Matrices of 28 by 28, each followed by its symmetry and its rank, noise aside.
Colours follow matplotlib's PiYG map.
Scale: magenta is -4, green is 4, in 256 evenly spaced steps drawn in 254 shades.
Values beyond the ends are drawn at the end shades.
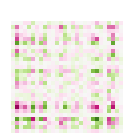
no symmetry, rank two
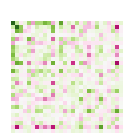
symmetric, rank four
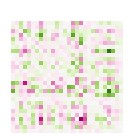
antisymmetric, rank four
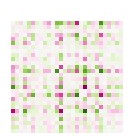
antisymmetric, rank two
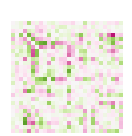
antisymmetric, rank four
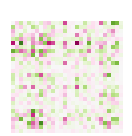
no symmetry, rank four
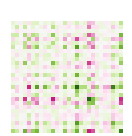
symmetric, rank two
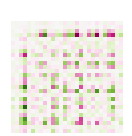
antisymmetric, rank two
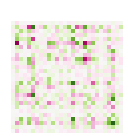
no symmetry, rank four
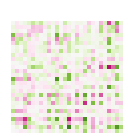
no symmetry, rank four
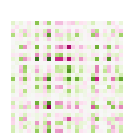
no symmetry, rank two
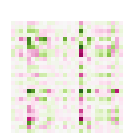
no symmetry, rank two
